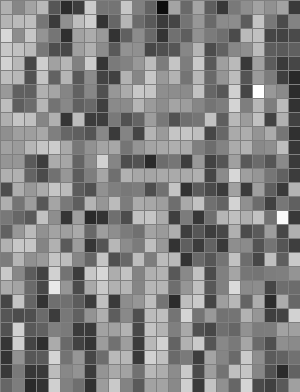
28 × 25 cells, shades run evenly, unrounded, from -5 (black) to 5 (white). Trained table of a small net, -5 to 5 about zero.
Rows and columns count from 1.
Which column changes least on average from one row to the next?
14
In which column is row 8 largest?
20
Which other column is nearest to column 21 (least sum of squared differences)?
16
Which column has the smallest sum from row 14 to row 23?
18
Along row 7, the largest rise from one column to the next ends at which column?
22
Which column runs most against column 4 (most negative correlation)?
9
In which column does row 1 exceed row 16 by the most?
8
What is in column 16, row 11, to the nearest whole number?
2
